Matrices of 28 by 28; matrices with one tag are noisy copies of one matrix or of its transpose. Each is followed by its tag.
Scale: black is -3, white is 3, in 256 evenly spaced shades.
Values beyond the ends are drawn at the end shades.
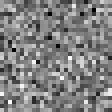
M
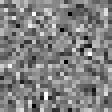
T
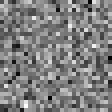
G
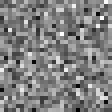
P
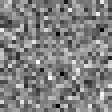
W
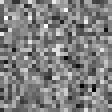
W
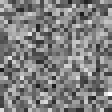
M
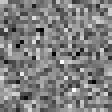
G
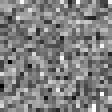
M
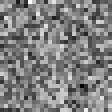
W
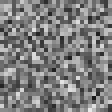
M
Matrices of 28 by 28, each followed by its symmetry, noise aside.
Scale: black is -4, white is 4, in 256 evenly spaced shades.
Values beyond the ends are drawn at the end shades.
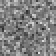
symmetric across the other diagonal.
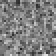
no symmetry.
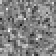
symmetric across the other diagonal.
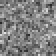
no symmetry.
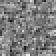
no symmetry.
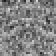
mirrored left to right.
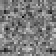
mirrored left to right.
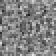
mirrored top to bottom.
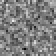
symmetric across the other diagonal.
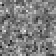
no symmetry.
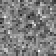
symmetric across the other diagonal.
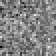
mirrored top to bottom.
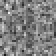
mirrored top to bottom.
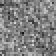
symmetric across the other diagonal.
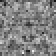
mirrored left to right.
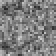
mirrored top to bottom.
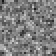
symmetric across the other diagonal.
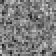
symmetric across the other diagonal.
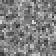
symmetric across the other diagonal.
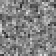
no symmetry.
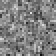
no symmetry.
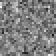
symmetric across the other diagonal.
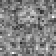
mirrored left to right.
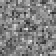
symmetric across the other diagonal.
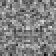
mirrored left to right.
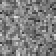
mirrored top to bottom.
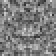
mirrored left to right.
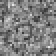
symmetric across the other diagonal.
